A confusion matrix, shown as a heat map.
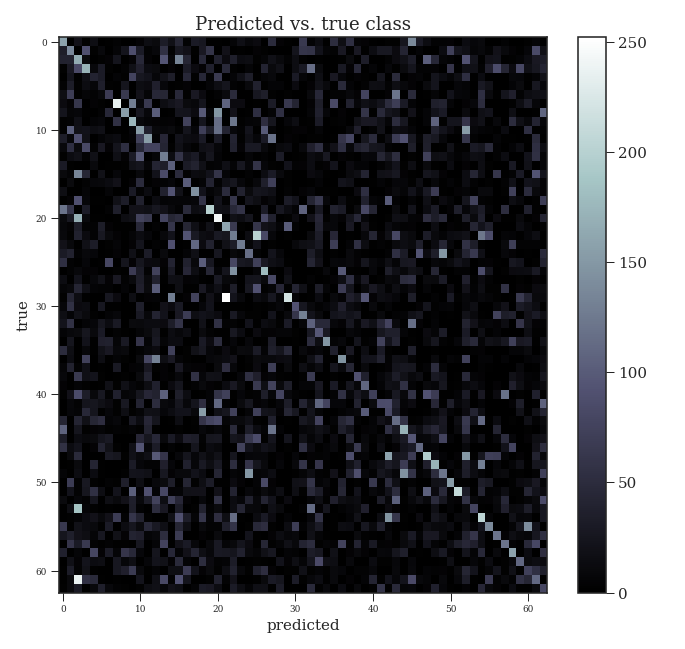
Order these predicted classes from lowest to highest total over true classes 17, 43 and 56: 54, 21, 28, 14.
28, 21, 14, 54
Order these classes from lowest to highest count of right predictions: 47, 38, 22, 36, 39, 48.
38, 39, 22, 36, 48, 47
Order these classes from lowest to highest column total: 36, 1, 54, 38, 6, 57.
6, 57, 38, 36, 1, 54
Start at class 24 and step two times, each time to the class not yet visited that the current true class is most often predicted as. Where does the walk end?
44
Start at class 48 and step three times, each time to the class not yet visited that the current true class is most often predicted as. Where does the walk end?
18
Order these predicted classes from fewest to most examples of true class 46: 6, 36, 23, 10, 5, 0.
36, 6, 5, 0, 23, 10
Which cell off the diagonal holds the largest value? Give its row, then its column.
29, 21
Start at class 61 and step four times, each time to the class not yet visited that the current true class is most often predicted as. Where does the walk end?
10
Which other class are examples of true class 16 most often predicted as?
27
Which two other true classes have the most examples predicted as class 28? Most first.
40, 8
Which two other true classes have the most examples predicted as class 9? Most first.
7, 51
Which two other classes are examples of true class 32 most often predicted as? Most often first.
45, 42
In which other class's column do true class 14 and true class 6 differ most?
43
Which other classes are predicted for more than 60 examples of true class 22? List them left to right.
16, 25, 26, 43, 54, 55
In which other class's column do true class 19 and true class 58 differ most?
31
